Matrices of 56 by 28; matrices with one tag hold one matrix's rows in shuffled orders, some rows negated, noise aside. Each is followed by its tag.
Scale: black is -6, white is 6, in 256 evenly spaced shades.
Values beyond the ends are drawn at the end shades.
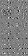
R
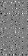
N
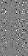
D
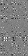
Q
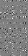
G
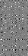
N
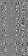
D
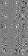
D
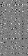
N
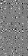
N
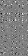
N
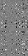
D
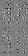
R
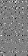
N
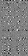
R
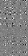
G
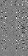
D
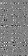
Q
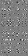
R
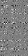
Q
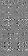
R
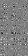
Q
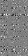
Q
